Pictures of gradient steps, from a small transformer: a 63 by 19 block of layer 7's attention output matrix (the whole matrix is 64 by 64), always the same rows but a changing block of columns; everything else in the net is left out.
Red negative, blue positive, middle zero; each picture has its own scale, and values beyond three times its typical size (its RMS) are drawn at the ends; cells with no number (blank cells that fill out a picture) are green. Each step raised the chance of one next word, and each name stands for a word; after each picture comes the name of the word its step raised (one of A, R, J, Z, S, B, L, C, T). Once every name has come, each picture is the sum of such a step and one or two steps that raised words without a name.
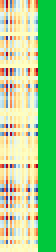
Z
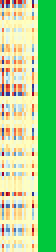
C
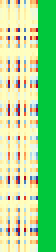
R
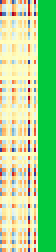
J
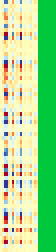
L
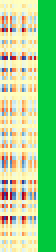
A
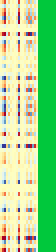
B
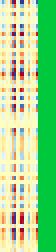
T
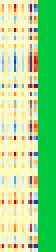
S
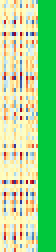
B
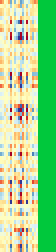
R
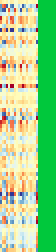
S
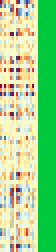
C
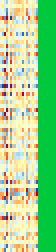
A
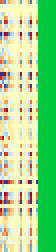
L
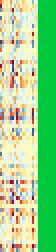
T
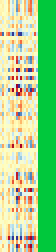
B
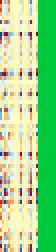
Z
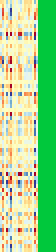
L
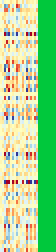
B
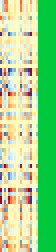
Z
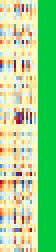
L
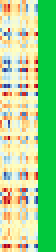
S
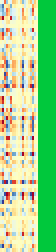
S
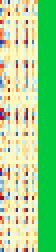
J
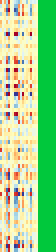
J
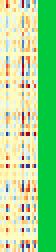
Z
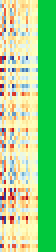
A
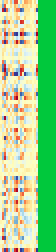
T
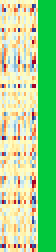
S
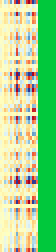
J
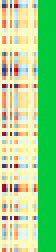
Z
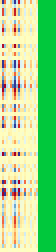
S
